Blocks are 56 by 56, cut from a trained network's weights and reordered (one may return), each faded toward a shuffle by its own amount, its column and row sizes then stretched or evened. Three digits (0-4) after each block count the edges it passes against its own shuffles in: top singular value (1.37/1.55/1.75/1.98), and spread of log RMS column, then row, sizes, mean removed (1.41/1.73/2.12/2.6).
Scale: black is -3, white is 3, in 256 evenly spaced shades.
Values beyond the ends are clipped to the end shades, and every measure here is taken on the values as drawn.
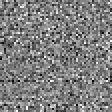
1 0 2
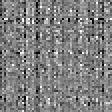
4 3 4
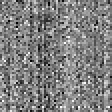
3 1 2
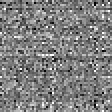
1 3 2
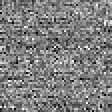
1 0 2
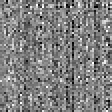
3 3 2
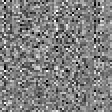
3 4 1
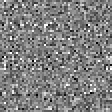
0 1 3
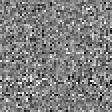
0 2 3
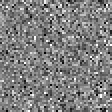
1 2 1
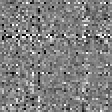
1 3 4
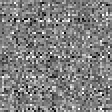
0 2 4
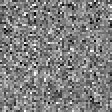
2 3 0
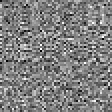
4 2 2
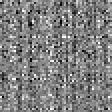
3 0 4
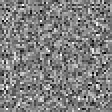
3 2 0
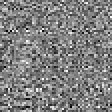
4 0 4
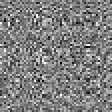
4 3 2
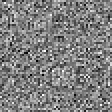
3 0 0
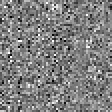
0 4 1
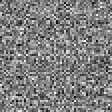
4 0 1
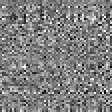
4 2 4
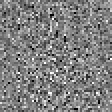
1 3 1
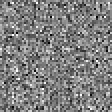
3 1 2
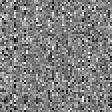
3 4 0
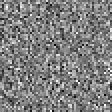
3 1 0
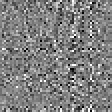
3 4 3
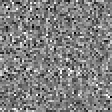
0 0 2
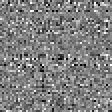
0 0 4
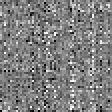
0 4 2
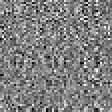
4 2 3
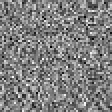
3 0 0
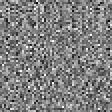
3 2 0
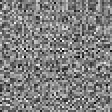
4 1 2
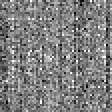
3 1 3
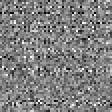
2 0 4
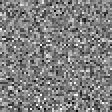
2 0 2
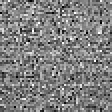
1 1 1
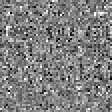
1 2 3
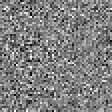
2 2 1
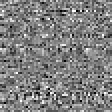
3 0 4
